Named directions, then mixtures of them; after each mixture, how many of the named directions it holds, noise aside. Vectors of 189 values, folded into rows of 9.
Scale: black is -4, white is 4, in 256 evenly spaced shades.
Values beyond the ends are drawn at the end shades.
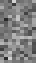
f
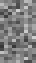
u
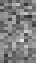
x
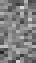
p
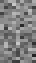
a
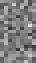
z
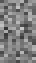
four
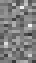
three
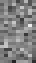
four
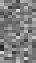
two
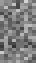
two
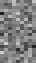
four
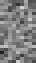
one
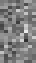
two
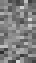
one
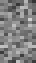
one
